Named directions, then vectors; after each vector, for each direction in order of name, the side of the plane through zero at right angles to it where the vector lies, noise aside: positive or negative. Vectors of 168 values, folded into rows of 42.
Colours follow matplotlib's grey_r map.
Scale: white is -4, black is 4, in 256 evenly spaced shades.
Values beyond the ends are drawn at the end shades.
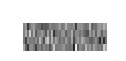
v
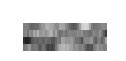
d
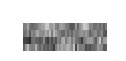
positive, negative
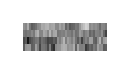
positive, negative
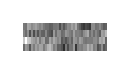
negative, negative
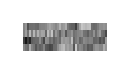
positive, positive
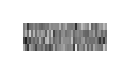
positive, positive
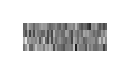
negative, negative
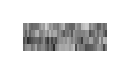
positive, negative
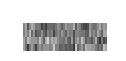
negative, positive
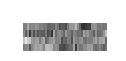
negative, negative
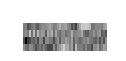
positive, positive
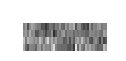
negative, positive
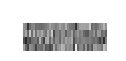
positive, positive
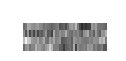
negative, negative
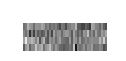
negative, negative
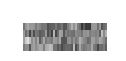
negative, negative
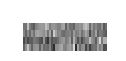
positive, negative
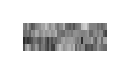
positive, negative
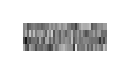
positive, positive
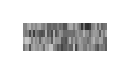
negative, negative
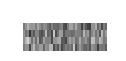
negative, negative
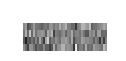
positive, positive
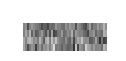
negative, positive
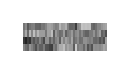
positive, positive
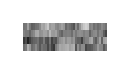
positive, negative
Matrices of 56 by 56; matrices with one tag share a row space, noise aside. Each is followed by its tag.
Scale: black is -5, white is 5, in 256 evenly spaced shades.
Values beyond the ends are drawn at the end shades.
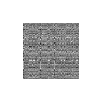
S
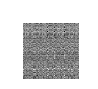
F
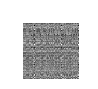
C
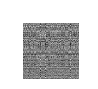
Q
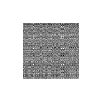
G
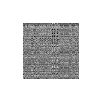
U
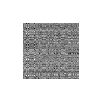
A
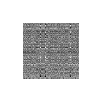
Q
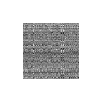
G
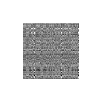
C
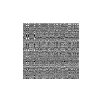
A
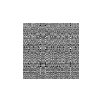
Q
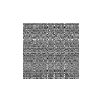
F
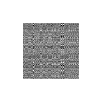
G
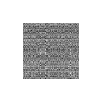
Q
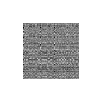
S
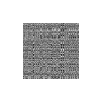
G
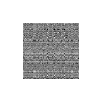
F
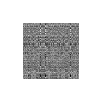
Q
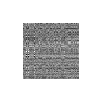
A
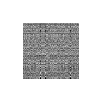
Q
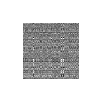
G
